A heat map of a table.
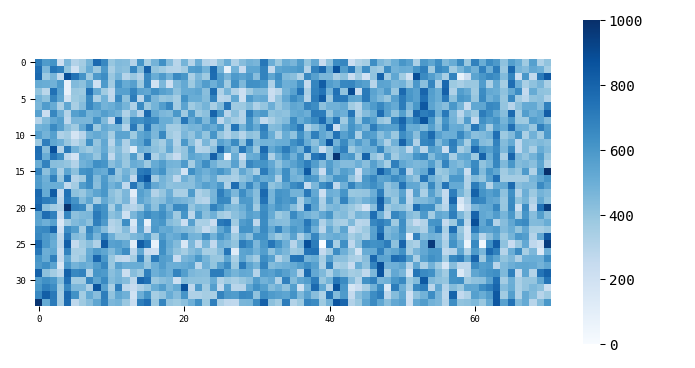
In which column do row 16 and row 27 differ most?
15
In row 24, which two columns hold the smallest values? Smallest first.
51, 59
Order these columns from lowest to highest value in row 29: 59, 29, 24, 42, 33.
59, 42, 29, 33, 24
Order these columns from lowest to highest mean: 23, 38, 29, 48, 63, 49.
23, 48, 49, 29, 38, 63
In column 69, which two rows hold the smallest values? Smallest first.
26, 25
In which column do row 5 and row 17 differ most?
41
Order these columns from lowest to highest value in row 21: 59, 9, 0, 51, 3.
3, 59, 51, 0, 9
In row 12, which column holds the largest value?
2
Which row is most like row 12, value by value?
18
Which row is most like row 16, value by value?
30
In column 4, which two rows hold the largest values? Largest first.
20, 2
